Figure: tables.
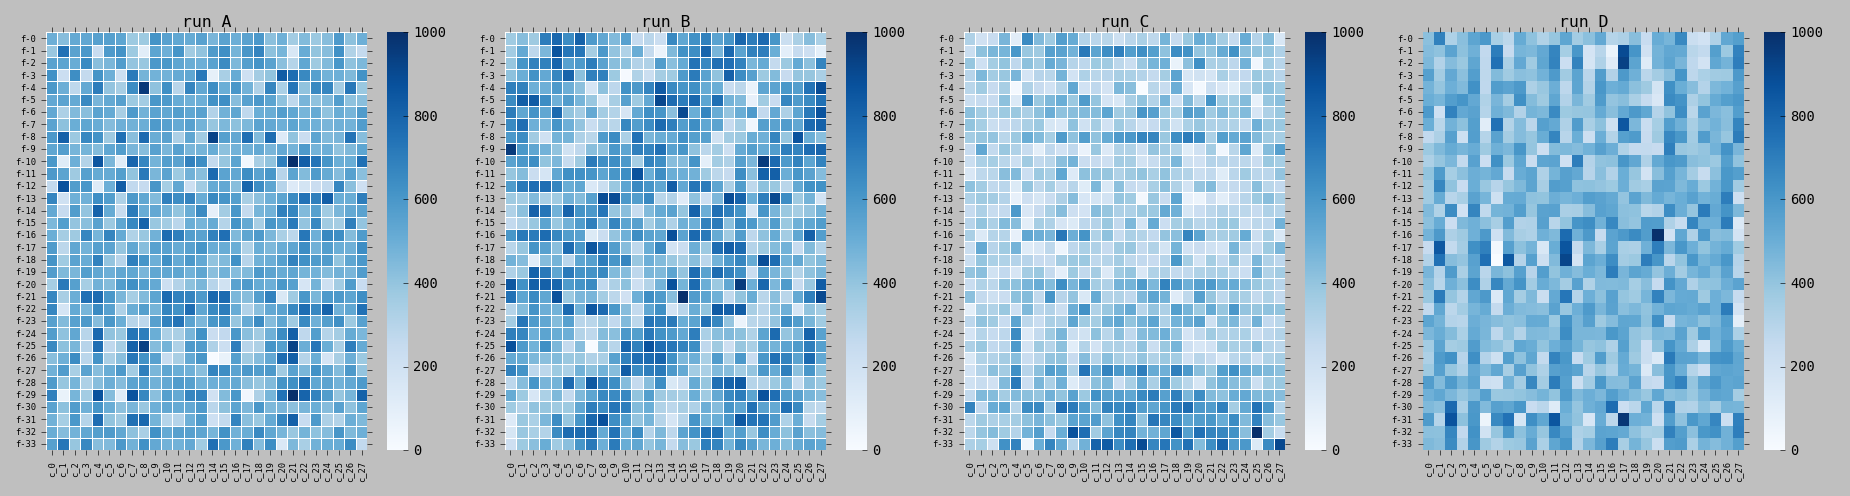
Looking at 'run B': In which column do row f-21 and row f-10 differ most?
c_22
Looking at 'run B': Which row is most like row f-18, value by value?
f-29
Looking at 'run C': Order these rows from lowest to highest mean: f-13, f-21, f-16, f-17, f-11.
f-13, f-17, f-11, f-21, f-16
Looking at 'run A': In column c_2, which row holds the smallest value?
f-4
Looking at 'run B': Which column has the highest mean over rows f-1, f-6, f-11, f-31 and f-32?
c_4
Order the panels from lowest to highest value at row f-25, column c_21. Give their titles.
run C, run B, run D, run A
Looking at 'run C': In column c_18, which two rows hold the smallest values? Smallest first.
f-2, f-21
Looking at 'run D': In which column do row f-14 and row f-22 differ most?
c_2
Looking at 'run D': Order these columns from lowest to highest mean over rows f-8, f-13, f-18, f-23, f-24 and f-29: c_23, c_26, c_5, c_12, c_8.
c_8, c_23, c_5, c_26, c_12
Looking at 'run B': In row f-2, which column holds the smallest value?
c_23
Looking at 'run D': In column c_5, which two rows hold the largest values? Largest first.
f-18, f-17
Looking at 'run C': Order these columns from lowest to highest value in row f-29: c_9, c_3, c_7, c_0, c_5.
c_0, c_3, c_5, c_7, c_9
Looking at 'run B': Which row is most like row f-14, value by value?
f-19
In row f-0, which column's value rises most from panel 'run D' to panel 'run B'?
c_6
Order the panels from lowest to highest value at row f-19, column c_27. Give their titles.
run D, run C, run B, run A
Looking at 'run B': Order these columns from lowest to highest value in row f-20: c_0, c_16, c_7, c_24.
c_24, c_7, c_16, c_0
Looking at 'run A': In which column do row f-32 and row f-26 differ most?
c_15
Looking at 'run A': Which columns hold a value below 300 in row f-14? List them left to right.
c_1, c_6, c_14, c_17
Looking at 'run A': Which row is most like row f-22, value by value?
f-13
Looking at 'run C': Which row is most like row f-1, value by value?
f-27
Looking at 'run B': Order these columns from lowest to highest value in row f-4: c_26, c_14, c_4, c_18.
c_18, c_4, c_14, c_26
